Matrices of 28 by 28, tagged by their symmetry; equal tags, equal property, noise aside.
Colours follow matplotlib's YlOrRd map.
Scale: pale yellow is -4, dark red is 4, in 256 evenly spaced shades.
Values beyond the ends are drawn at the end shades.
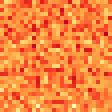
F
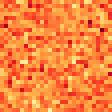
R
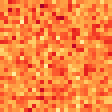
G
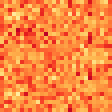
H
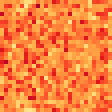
H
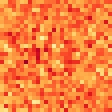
H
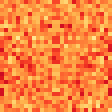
F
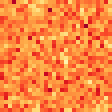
G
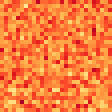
F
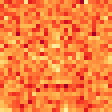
F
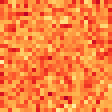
G
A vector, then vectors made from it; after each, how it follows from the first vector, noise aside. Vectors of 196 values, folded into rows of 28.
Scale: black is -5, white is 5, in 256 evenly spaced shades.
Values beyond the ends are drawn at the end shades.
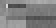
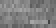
reversed, negated, shrunk.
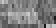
wrapped around, negated.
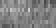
reversed, negated, partly zeroed.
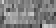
wrapped around, negated.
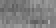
reversed, shrunk.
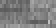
reversed, shrunk.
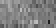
reversed, negated, partly zeroed.
